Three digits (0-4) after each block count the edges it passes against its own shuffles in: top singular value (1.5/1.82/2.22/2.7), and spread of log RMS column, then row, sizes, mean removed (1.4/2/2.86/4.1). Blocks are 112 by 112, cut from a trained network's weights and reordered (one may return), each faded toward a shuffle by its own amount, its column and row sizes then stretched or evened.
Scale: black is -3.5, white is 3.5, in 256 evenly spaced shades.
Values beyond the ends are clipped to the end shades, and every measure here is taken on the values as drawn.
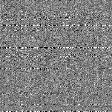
3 1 3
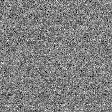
0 0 1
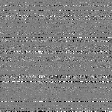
3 1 4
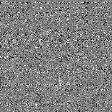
0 2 3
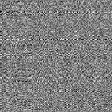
4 1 3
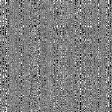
3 4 1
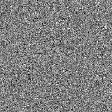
2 1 1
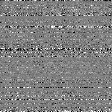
2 1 4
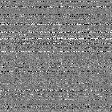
2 1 4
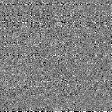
3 2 3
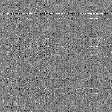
3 2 2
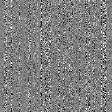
0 4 0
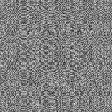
4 0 0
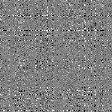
3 3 3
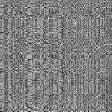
4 2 2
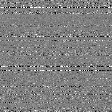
3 0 4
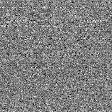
0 0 2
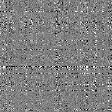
2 3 3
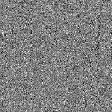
2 2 0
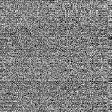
3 2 0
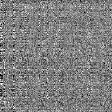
2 3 0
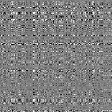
4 3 4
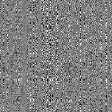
3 4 0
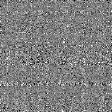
0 2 3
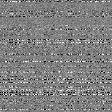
3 1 4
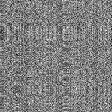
3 0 0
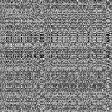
4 2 2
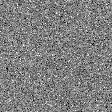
0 0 0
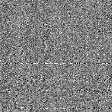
1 1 2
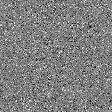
0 0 1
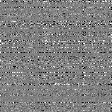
1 2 4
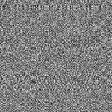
4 0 2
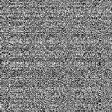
3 2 0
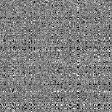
3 3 2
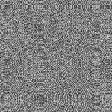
4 0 0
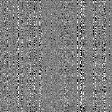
3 4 0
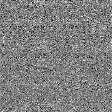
1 1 2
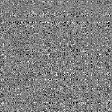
1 3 3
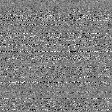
0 1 4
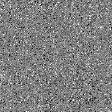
0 2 2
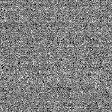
1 2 1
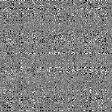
0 3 3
